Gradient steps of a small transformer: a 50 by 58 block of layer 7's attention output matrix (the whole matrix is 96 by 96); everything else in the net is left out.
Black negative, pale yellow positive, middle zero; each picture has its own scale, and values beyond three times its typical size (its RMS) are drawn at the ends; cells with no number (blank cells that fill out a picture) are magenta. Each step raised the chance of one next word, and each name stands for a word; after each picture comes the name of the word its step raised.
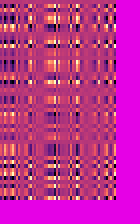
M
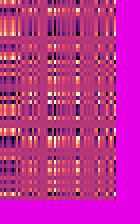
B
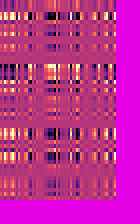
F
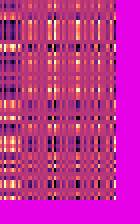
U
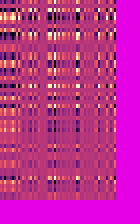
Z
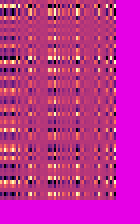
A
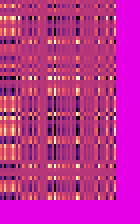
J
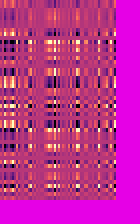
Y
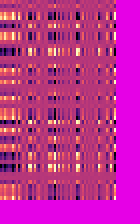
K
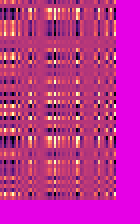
B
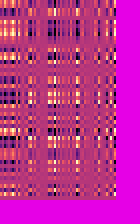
B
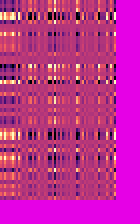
F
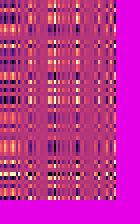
M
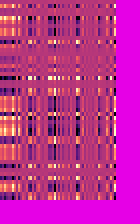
J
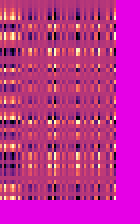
K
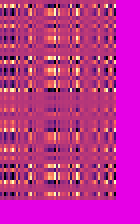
A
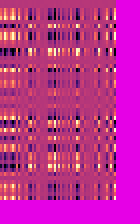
K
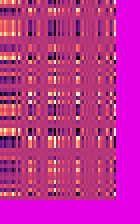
B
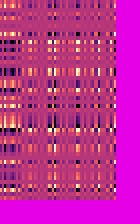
Y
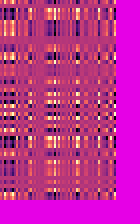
B
